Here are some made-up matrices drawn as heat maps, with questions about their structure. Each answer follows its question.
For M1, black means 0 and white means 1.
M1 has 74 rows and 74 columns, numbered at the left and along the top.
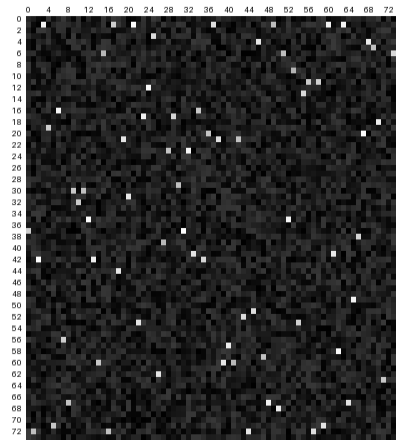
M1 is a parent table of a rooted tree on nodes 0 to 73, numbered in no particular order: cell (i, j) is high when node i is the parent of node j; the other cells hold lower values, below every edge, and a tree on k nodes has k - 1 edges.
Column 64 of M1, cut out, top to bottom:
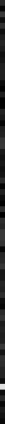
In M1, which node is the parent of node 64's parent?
20
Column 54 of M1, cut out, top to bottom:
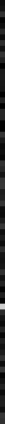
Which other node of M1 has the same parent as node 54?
22
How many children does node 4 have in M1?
2
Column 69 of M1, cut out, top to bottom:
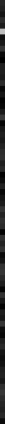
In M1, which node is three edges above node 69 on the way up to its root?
63
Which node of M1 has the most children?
1
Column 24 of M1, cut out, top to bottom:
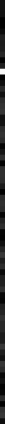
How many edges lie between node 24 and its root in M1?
6
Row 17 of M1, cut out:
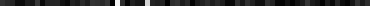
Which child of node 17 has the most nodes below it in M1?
29
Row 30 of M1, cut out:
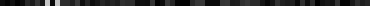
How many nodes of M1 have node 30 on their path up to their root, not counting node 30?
10
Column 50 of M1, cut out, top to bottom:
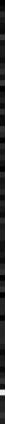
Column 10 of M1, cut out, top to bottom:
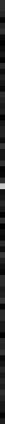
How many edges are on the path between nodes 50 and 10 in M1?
9
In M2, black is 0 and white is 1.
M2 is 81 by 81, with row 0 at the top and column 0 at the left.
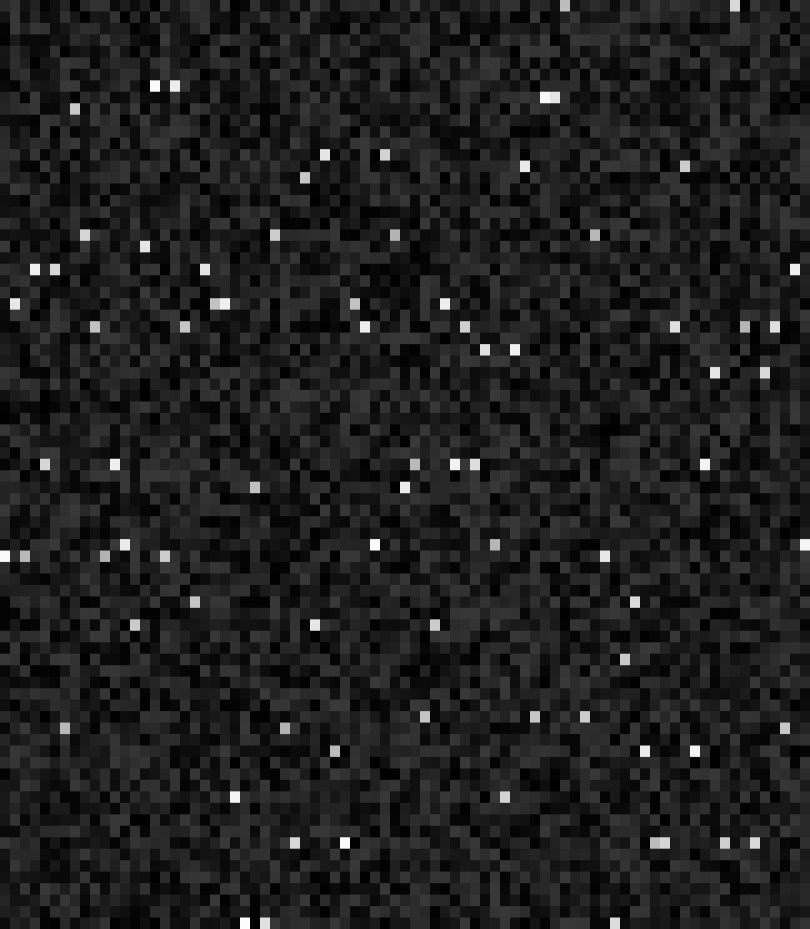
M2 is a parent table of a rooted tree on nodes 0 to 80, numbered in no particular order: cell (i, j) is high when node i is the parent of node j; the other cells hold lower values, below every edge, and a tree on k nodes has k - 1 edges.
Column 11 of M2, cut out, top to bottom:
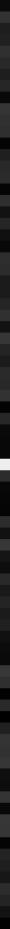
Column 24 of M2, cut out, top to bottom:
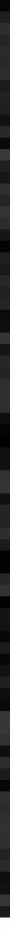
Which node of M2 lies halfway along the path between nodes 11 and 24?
47
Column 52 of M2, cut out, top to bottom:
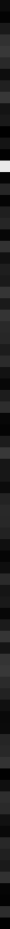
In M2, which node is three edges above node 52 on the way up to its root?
26
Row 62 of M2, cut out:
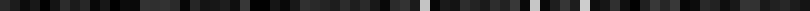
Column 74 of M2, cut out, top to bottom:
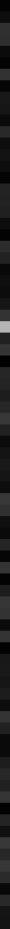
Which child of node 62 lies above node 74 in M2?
42
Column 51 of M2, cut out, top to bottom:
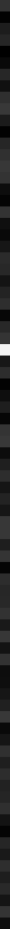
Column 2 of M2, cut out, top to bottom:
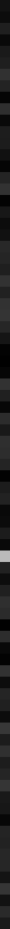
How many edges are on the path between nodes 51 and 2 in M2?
3
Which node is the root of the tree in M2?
57
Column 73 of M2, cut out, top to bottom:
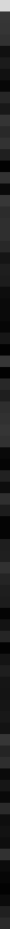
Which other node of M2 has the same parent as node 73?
56
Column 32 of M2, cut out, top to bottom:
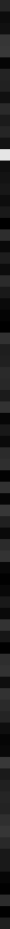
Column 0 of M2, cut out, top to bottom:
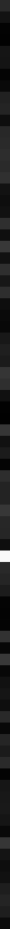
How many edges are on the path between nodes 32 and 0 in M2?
9
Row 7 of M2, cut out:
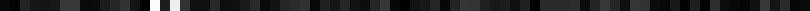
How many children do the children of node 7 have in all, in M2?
1
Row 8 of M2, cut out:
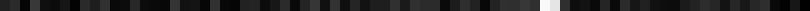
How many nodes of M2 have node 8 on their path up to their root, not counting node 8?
9
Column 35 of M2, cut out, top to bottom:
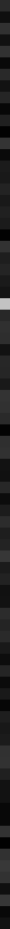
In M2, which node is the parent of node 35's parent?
80
